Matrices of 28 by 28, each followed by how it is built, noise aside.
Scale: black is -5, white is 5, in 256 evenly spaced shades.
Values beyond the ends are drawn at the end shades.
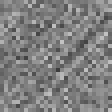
Hankel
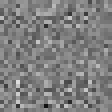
low rank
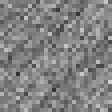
Hankel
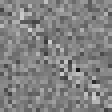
banded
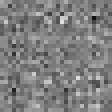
low rank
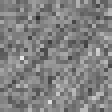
Hankel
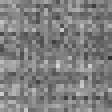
blocks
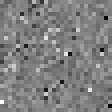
sparse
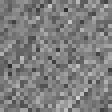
Hankel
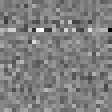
uneven rows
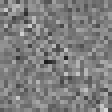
banded
